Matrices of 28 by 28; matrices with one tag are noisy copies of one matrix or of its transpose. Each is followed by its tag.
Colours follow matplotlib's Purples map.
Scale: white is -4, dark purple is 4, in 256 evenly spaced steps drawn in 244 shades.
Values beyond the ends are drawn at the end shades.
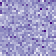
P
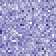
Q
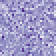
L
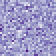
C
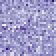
P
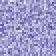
C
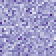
L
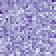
P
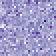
C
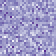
Q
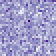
P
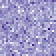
P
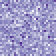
P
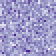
C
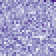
P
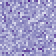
C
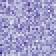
P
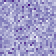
P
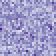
C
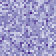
L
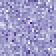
C
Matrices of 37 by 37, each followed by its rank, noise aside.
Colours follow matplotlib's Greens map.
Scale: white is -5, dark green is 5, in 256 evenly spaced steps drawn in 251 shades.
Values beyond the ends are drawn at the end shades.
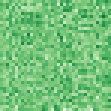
seven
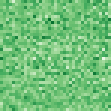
seven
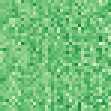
seven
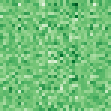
six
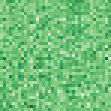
eight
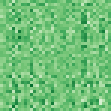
four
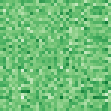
six
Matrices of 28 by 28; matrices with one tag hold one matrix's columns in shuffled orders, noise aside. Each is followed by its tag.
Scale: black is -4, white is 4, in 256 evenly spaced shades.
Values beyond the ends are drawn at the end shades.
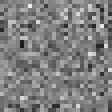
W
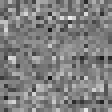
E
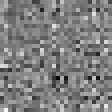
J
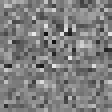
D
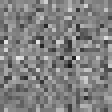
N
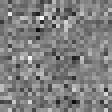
E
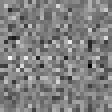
N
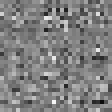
E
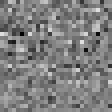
D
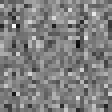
W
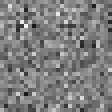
W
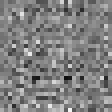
J
